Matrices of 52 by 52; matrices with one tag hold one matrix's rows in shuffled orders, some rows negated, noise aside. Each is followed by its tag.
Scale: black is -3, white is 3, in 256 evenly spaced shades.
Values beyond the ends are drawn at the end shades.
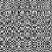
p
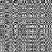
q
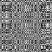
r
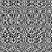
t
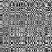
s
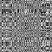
r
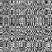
s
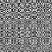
p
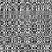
p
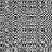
q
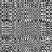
r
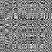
q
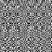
t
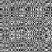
s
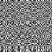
p
